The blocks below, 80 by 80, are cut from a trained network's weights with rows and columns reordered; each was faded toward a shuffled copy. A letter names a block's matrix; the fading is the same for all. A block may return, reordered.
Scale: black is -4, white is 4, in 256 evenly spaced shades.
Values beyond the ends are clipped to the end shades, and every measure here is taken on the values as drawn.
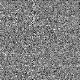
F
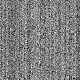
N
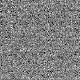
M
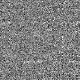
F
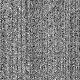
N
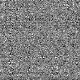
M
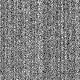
N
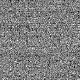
M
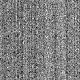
N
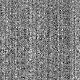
N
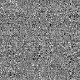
F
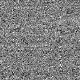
F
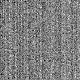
N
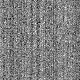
N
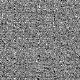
F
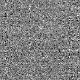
F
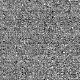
M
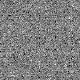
M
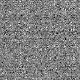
M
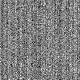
N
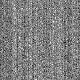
N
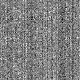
N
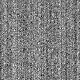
N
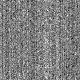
N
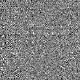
M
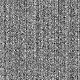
N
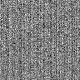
N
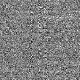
F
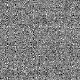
F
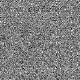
F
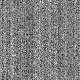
N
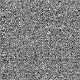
F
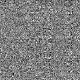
F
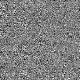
F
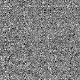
F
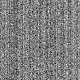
N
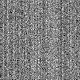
N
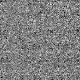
F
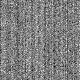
N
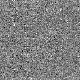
F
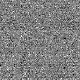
M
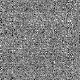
F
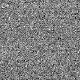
M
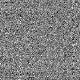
F
